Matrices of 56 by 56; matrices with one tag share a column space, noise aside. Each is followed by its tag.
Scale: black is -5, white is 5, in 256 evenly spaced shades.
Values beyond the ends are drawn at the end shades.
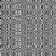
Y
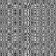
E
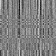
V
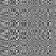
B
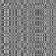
E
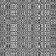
Y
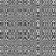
B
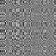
B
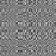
B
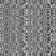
E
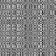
Y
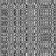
E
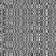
E
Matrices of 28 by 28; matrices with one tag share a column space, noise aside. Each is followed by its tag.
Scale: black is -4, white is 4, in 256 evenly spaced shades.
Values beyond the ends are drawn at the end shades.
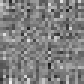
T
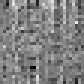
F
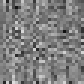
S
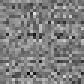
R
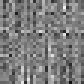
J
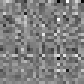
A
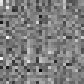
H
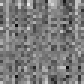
F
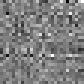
A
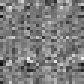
H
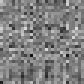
S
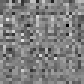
A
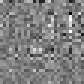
A
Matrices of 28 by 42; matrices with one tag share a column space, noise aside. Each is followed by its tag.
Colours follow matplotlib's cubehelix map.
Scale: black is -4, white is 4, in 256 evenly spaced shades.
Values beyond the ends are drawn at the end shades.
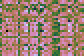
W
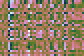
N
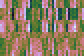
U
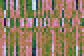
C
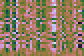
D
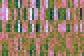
U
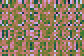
N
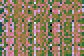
W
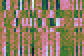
C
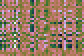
D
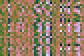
W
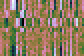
C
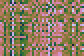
W
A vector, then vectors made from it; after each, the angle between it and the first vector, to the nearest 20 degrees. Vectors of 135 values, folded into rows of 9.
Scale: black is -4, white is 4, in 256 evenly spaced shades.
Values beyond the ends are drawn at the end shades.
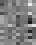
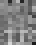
120 degrees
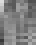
100 degrees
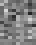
140 degrees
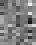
20 degrees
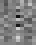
60 degrees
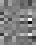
80 degrees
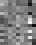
160 degrees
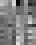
140 degrees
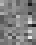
160 degrees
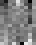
80 degrees
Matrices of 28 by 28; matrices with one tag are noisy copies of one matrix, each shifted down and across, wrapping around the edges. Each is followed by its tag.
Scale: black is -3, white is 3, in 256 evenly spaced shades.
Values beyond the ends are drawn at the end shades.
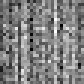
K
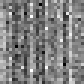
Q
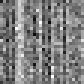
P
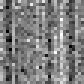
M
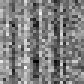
M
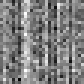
P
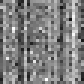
M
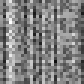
P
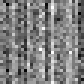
Q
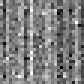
Q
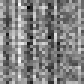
M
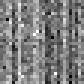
Q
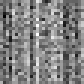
Q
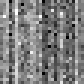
Q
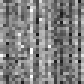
K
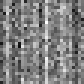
Q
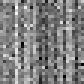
K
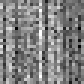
K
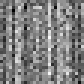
K
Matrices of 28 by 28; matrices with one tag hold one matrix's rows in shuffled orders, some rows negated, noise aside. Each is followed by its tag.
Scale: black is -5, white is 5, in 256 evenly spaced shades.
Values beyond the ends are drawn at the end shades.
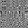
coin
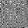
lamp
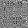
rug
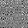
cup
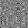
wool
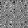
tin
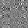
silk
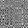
cup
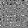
lamp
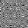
lamp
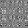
coin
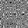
lamp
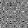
lamp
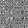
cup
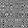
cup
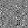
wool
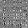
rug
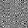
silk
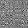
cup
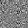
wool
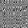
rug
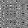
lamp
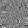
coin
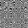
tin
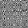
rug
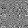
coin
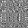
coin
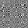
silk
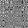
cup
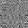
coin
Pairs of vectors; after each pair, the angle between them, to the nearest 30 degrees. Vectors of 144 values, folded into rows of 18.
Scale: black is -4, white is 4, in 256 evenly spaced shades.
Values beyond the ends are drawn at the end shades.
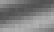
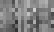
120 degrees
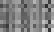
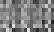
150 degrees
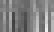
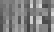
90 degrees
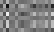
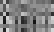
120 degrees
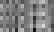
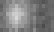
120 degrees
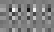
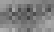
60 degrees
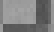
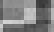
30 degrees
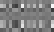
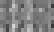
120 degrees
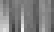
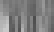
30 degrees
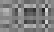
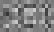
150 degrees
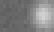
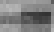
120 degrees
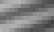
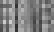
90 degrees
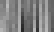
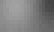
90 degrees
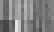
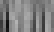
60 degrees
